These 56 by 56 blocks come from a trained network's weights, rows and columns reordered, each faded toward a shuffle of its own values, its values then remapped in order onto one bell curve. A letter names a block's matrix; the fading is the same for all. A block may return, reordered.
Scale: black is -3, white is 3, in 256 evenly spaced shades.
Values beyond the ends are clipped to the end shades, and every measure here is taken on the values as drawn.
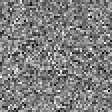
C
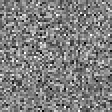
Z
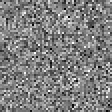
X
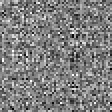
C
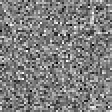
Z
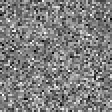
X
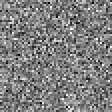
X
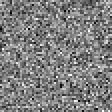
X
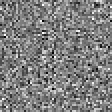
C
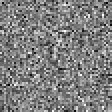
Z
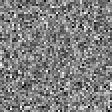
Z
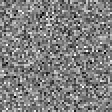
X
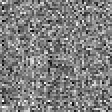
C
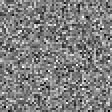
X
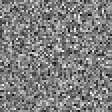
X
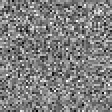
C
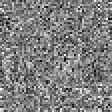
C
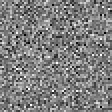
C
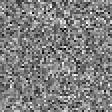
C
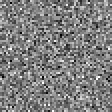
Z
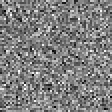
Z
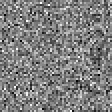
C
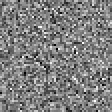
X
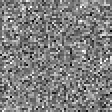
X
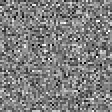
Z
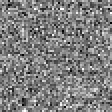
Z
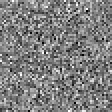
X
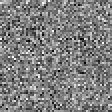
C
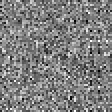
C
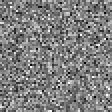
X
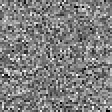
Z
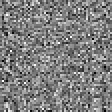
C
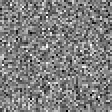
X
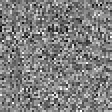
C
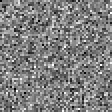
X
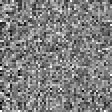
C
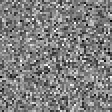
Z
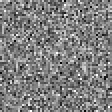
X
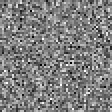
X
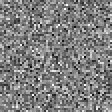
Z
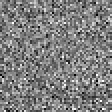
Z
